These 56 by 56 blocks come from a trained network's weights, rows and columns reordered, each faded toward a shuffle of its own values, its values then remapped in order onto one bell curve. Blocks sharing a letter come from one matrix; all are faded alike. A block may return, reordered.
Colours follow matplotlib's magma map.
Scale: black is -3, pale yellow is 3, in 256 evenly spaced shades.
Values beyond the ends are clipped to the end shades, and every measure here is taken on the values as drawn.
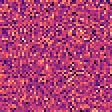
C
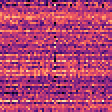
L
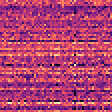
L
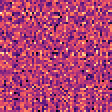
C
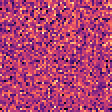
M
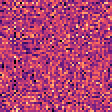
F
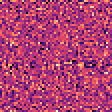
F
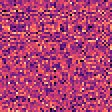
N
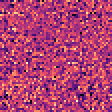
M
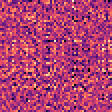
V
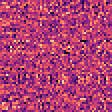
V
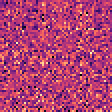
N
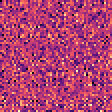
C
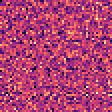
F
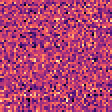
V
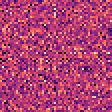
N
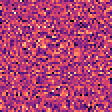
N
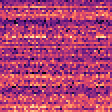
L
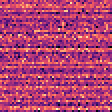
L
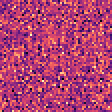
M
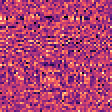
C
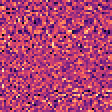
N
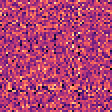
F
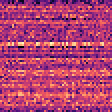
L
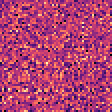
C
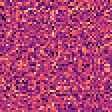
N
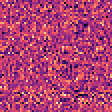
N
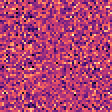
V
